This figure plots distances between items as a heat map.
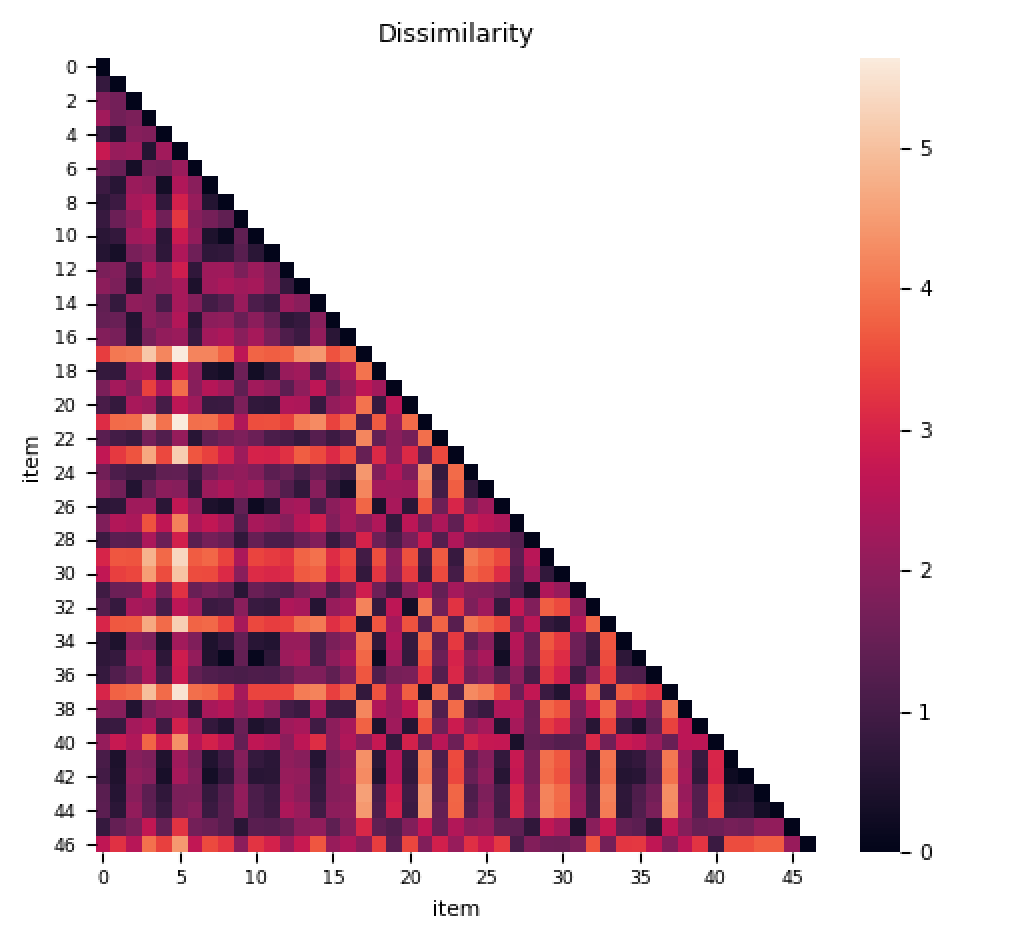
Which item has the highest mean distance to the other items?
17
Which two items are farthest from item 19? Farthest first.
5, 3
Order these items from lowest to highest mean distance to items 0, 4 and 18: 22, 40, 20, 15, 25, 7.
7, 20, 22, 15, 25, 40
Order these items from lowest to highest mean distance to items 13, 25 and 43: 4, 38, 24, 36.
24, 38, 4, 36
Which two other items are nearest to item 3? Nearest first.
5, 24
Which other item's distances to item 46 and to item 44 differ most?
43
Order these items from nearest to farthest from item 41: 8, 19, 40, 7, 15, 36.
7, 8, 36, 15, 19, 40
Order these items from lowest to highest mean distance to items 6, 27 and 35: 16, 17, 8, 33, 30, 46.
8, 16, 46, 30, 33, 17
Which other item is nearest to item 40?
27
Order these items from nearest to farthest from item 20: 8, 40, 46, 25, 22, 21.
8, 22, 25, 40, 46, 21
